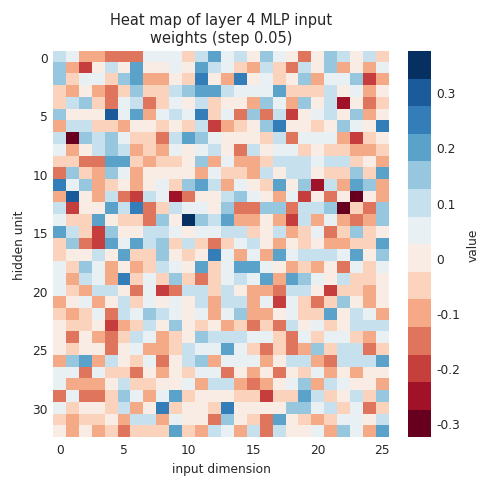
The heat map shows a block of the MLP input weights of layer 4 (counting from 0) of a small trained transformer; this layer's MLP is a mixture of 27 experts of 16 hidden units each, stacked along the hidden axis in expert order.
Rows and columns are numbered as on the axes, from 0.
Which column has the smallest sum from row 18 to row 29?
17
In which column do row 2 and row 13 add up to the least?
24
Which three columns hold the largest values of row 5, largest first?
4, 11, 6
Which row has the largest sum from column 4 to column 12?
5
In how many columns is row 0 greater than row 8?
13
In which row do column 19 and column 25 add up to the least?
12
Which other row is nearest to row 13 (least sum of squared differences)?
1
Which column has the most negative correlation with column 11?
18
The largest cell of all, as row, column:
14, 10
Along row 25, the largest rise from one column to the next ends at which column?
20
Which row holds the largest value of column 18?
19
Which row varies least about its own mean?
27
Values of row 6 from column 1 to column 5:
0.1 0.1 -0.05 -0.05 -0.1
